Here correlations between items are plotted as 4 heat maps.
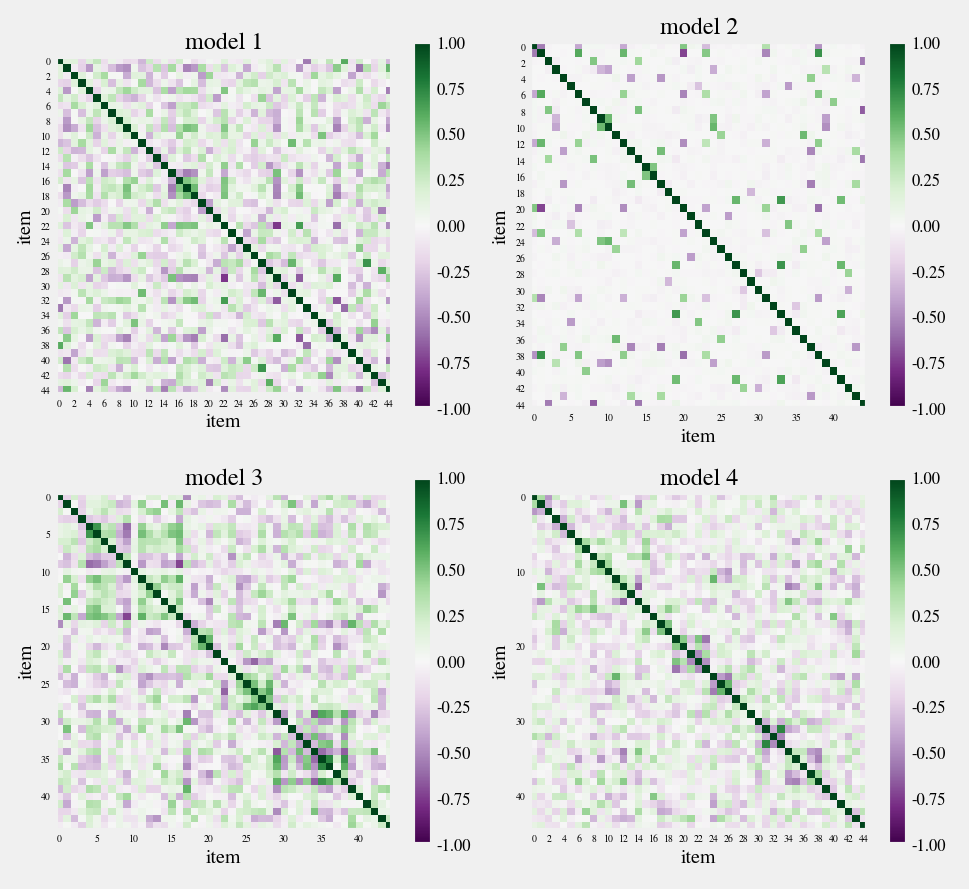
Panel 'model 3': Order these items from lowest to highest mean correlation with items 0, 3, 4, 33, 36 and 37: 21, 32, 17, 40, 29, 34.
17, 34, 32, 40, 21, 29
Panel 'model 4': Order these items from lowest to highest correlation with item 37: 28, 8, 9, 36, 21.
8, 36, 28, 21, 9
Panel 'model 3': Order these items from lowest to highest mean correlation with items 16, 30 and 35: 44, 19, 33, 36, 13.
19, 44, 33, 36, 13
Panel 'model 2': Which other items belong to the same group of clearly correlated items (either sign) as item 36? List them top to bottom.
11, 25
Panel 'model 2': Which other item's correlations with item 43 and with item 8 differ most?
44
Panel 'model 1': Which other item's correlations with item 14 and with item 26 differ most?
28
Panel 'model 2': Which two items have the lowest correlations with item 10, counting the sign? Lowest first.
39, 3
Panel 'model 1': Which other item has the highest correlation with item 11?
31
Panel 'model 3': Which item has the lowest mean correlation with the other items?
9
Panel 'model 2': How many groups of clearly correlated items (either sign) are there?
13
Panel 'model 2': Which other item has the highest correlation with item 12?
1
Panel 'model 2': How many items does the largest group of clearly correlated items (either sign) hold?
8
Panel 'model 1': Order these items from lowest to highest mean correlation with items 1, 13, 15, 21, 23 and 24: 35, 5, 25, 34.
25, 34, 5, 35
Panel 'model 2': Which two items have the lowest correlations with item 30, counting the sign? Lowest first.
42, 28
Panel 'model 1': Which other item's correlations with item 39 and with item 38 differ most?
33
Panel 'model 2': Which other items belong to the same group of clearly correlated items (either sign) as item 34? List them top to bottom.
5, 22
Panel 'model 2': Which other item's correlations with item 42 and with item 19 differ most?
33
